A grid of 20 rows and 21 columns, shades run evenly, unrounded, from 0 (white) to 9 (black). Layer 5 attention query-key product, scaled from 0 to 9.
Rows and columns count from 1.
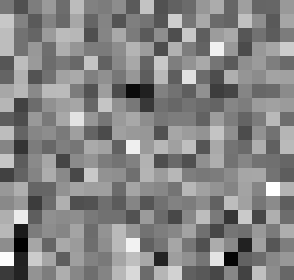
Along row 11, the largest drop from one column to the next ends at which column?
10
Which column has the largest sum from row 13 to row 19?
2
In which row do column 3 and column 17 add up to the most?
16
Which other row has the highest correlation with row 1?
12
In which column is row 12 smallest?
1
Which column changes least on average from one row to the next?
8
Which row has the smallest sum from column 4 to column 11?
9
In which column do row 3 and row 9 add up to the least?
6
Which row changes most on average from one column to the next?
19
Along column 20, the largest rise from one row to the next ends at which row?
15
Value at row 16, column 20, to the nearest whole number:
3
